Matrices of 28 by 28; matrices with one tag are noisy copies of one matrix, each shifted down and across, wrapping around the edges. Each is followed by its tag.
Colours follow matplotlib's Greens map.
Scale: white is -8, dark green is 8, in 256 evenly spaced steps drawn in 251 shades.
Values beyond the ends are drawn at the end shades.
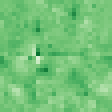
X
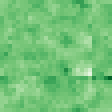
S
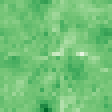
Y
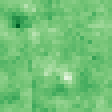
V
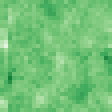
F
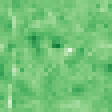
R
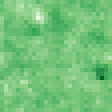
V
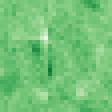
F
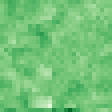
S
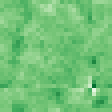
X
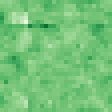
S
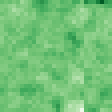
S
